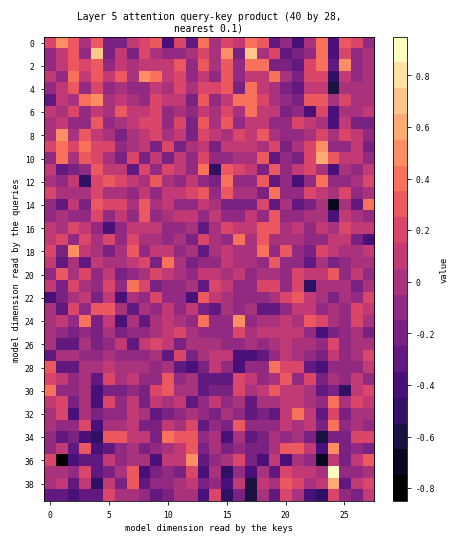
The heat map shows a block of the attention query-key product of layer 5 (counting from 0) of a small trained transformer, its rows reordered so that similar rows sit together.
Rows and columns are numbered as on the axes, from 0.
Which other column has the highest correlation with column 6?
8
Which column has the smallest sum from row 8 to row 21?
24
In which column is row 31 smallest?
4
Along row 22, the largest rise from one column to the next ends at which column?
13
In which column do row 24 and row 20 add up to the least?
6
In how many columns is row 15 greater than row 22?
12
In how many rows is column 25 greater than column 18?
9
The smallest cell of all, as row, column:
36, 1
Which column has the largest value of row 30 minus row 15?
0
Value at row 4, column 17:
0.4
